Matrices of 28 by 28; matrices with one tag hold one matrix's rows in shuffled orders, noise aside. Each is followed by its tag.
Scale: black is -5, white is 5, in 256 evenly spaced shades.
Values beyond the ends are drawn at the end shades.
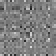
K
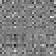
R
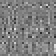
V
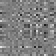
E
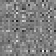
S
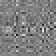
S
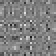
K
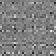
R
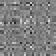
K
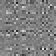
S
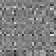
R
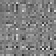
S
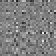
S
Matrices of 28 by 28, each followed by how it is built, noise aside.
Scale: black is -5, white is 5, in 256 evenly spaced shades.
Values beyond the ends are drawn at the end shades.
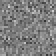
uneven rows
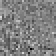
lower triangular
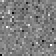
sparse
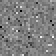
sparse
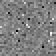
sparse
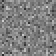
uneven columns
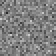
noise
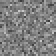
noise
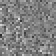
lower triangular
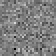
low rank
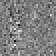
uneven columns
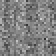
blocks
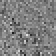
lower triangular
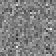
uneven columns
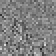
lower triangular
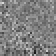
lower triangular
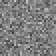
noise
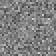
noise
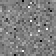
sparse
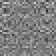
low rank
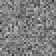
noise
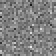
uneven columns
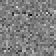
uneven rows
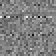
uneven rows
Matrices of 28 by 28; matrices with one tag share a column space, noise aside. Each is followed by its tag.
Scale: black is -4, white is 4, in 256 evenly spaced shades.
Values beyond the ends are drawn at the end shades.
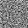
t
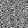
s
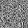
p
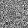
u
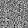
s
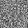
p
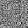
u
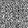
p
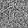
t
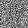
s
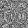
t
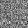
u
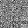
s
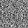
t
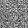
p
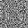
t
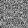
u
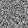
u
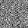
s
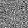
s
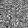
p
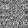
u
